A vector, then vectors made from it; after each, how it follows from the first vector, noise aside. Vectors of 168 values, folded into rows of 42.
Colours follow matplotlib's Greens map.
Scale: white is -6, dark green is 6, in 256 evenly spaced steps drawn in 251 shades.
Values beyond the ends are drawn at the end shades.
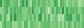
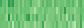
wrapped around, negated, partly zeroed.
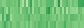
negated, partly zeroed.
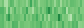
negated, partly zeroed.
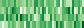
reversed, scaled up.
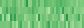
partly zeroed.
